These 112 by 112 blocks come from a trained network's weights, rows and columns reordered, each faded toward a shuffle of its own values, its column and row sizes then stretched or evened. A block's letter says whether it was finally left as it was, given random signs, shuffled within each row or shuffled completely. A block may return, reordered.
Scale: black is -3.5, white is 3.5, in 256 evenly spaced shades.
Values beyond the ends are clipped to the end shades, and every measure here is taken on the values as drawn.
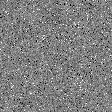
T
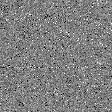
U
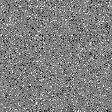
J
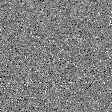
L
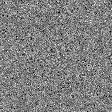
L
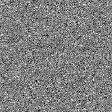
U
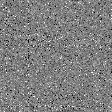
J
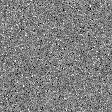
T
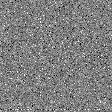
L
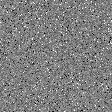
T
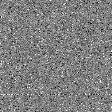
J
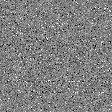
L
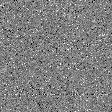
L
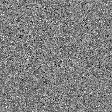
J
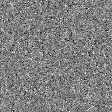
J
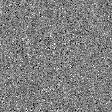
U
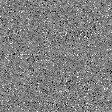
J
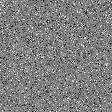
T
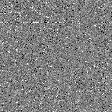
U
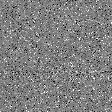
J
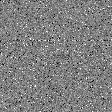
L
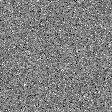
T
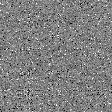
U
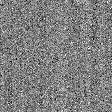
U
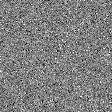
L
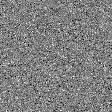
L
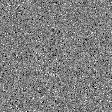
J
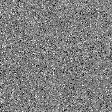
J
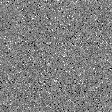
U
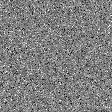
T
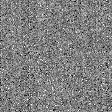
U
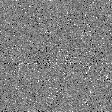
U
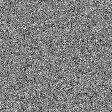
L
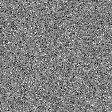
L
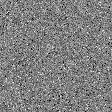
T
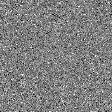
J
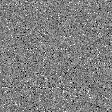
J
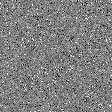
T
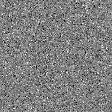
U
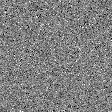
L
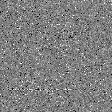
U
